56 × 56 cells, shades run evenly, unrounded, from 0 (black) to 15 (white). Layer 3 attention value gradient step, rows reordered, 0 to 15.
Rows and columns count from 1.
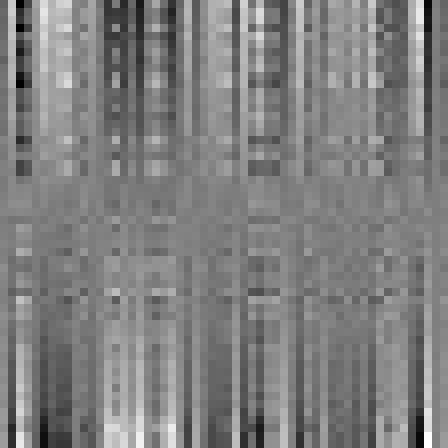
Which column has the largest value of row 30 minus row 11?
3
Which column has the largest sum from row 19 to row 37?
15
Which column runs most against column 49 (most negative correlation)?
20
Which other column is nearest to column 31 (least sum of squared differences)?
38
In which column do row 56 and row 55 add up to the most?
54
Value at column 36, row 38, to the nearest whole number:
8
